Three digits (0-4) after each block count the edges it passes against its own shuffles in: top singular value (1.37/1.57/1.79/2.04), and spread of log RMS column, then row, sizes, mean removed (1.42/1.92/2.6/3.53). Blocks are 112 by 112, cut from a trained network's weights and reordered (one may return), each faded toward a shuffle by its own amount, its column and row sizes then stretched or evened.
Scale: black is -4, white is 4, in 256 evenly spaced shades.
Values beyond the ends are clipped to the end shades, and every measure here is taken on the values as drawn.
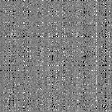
4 3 3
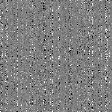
0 4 1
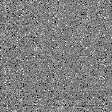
0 2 0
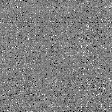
0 2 2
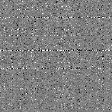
2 2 3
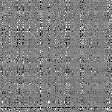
4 4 3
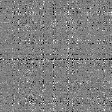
2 3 3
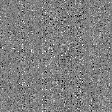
0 3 0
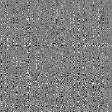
4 4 3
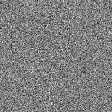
2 1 0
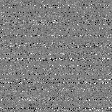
0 0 4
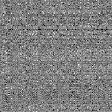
4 2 1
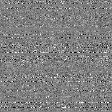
0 1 4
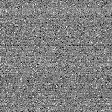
2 0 0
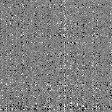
1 3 3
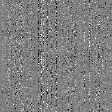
1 4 0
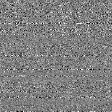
0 0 4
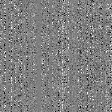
1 4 1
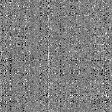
3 3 2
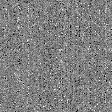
1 2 0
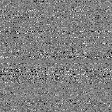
1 0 4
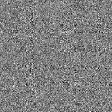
3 2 2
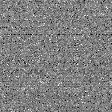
1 0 1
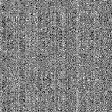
3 0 2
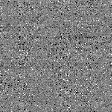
1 2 1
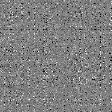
0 3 2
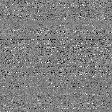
1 1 3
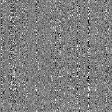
3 4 0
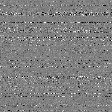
1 0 4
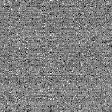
2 2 0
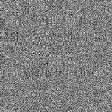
4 2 1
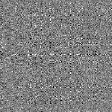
4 3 3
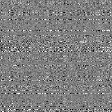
4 2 4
